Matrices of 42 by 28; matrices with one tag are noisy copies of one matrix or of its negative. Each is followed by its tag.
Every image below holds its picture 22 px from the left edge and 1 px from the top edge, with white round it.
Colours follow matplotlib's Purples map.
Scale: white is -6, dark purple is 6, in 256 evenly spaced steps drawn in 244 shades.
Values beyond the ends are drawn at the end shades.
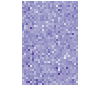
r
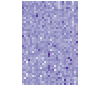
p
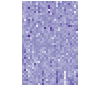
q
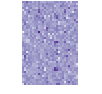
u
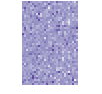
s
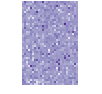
r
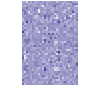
u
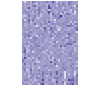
q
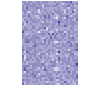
u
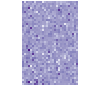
r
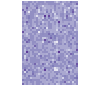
u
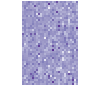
s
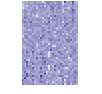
p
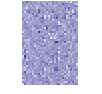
u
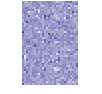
u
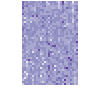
p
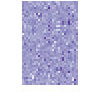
s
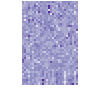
q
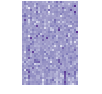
q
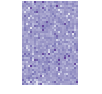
r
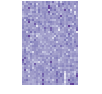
q
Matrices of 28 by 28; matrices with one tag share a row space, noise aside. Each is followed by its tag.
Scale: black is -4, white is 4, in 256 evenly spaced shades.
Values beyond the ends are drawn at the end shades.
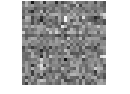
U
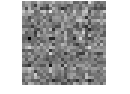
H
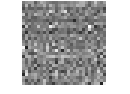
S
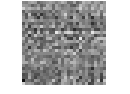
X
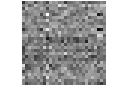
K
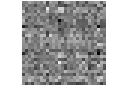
K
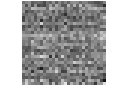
U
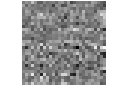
U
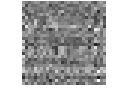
S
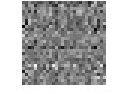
S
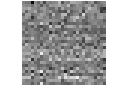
U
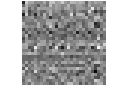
S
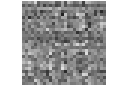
H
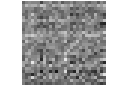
U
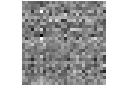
U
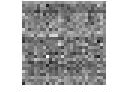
K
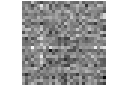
U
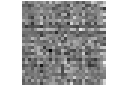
U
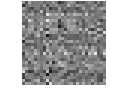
K
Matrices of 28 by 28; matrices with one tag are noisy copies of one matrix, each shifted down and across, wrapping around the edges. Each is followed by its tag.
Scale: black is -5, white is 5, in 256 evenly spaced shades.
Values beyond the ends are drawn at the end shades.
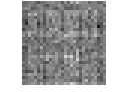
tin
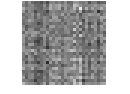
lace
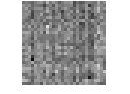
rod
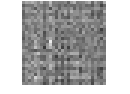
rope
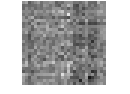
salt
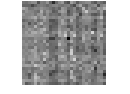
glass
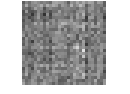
tin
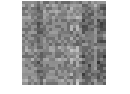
salt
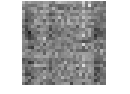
salt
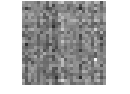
rod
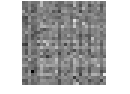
rod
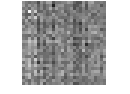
lace
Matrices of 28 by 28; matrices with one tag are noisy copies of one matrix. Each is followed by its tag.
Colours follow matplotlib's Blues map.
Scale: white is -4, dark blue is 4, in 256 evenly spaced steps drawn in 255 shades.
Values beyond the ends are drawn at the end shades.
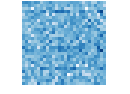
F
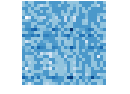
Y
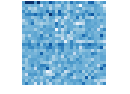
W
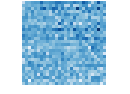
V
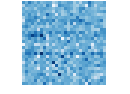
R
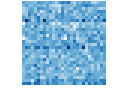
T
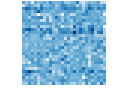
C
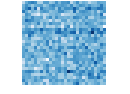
C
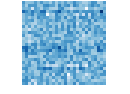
F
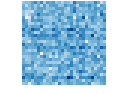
Y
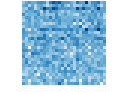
V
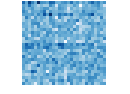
W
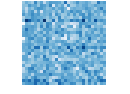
T
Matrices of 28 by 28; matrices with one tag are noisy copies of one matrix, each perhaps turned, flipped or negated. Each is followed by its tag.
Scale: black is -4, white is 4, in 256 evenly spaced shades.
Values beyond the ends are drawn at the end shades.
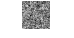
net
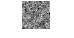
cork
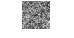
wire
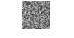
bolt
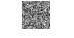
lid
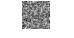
lid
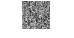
net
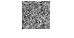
bolt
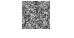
lid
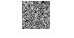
wire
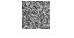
bolt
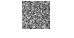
bolt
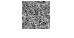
lid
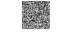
net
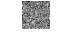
bolt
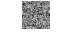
lid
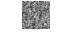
net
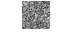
wire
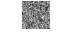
cork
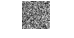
bolt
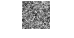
wire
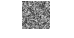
cork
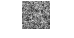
net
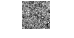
wire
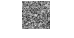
wire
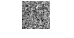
net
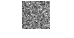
bolt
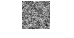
cork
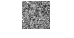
net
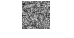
lid
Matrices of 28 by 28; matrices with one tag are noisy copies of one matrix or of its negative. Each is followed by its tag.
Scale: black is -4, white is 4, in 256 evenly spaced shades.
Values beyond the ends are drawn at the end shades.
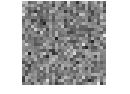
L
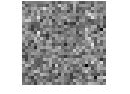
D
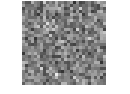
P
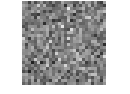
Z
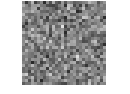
Z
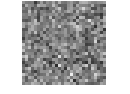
D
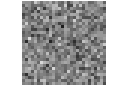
Z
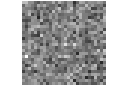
D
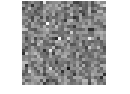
P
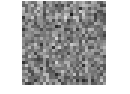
P
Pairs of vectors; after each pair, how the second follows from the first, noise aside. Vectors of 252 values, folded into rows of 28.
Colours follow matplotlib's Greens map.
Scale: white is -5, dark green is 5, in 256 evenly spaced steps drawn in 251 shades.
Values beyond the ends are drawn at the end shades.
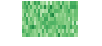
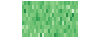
wrapped around, partly zeroed.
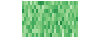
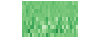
reversed, negated, partly zeroed.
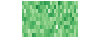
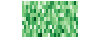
reversed, scaled up.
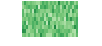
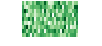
reversed, scaled up.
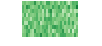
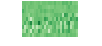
wrapped around, partly zeroed.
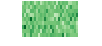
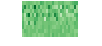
wrapped around, partly zeroed.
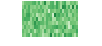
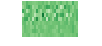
wrapped around, partly zeroed.
